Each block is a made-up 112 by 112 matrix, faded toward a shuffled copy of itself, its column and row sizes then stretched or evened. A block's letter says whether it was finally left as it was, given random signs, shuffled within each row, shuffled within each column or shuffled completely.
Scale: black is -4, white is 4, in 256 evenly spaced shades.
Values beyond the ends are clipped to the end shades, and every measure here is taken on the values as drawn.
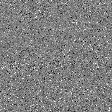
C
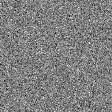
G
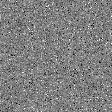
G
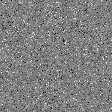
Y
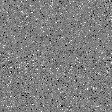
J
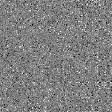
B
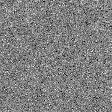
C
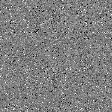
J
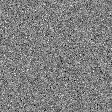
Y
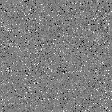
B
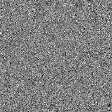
J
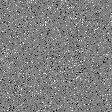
Y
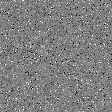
Y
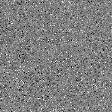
J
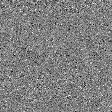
C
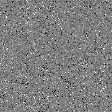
J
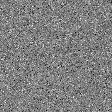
Y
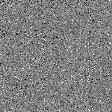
J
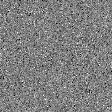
G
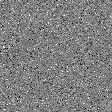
Y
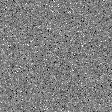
Y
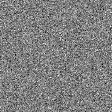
G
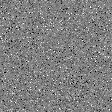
C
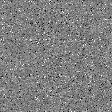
B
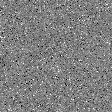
Y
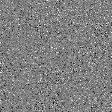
J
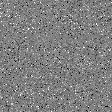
C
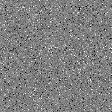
B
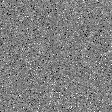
Y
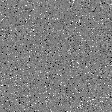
J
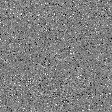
C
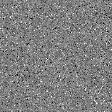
J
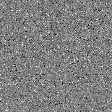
C
